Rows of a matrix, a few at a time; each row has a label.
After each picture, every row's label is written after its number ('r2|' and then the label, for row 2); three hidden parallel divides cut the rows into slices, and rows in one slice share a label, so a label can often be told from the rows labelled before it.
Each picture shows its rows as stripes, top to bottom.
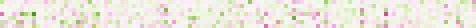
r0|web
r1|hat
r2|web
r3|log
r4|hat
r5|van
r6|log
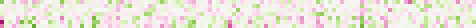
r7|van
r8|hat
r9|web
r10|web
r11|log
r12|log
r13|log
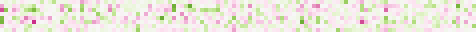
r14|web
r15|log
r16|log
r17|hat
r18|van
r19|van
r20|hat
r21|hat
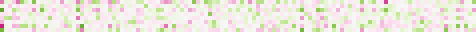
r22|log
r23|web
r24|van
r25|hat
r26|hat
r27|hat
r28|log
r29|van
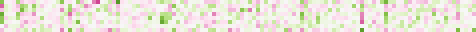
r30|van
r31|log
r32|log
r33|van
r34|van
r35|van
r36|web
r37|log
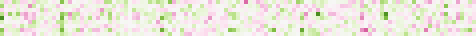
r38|van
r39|web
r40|hat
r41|van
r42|van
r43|web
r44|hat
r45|van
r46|web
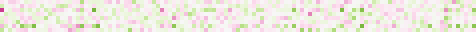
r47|hat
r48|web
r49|log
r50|hat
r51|web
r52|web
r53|log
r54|web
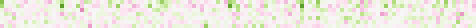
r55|van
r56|van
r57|web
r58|hat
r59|web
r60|hat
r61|hat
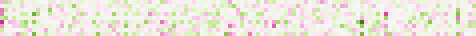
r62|hat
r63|web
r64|hat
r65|log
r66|web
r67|log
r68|log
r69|web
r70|log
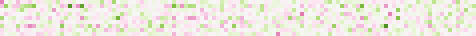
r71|hat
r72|log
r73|hat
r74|hat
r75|van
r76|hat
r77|van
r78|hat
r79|web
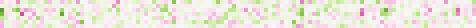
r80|log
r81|web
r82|van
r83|van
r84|web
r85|log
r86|hat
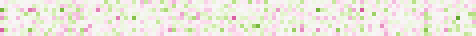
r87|web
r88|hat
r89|van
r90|hat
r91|log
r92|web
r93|hat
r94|log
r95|hat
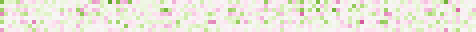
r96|van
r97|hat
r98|van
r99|log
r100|web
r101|van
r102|hat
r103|hat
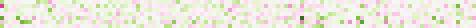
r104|web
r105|log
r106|hat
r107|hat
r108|van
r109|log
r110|web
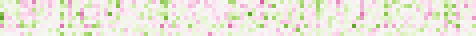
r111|van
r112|van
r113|web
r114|van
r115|van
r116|hat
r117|log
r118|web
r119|web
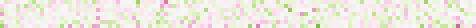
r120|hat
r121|hat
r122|web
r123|hat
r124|web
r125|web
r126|van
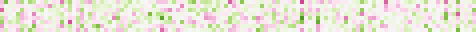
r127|log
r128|hat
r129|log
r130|van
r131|van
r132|van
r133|log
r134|log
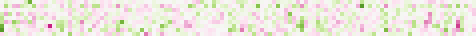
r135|hat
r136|log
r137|web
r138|web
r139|web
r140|van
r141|van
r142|van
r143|hat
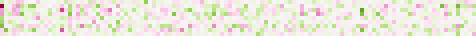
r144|web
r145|log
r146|log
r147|log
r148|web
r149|web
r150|van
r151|log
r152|hat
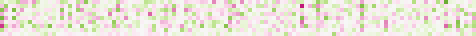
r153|van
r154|log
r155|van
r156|log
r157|van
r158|log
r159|log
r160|web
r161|hat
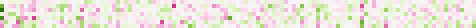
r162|web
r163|van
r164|van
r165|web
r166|van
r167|log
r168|log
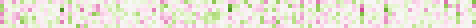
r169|log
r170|van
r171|van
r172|log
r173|log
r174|log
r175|web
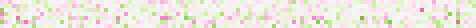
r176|hat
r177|hat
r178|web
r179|hat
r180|log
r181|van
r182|hat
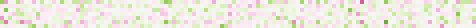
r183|van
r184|hat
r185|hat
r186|hat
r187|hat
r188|van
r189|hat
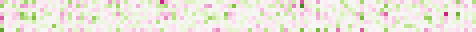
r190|log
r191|van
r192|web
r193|log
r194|log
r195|hat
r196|web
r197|van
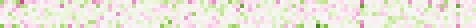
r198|van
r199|log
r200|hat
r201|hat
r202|web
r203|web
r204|van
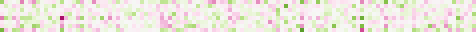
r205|van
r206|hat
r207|hat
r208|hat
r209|log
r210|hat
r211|log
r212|van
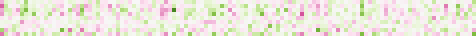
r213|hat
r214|log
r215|log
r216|log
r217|hat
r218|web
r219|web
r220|van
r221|log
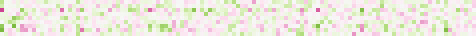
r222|web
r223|web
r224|log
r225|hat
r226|web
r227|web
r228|van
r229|van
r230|web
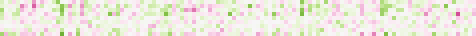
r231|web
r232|van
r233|van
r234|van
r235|web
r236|web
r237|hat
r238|web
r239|van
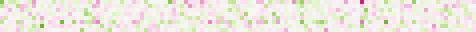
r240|van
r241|web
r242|web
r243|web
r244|hat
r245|van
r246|hat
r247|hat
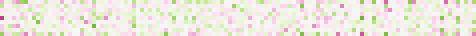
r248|log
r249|web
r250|hat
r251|web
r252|log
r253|hat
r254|hat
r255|hat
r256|van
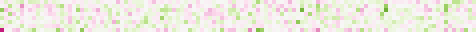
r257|hat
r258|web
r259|van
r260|web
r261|web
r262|web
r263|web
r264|log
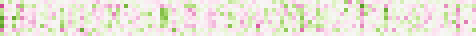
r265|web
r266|log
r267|van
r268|van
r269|van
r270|van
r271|van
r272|log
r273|web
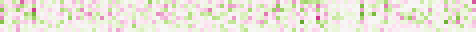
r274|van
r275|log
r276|van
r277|log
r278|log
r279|van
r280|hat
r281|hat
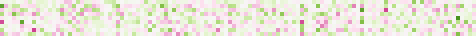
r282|web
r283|van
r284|log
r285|van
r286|hat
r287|log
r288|web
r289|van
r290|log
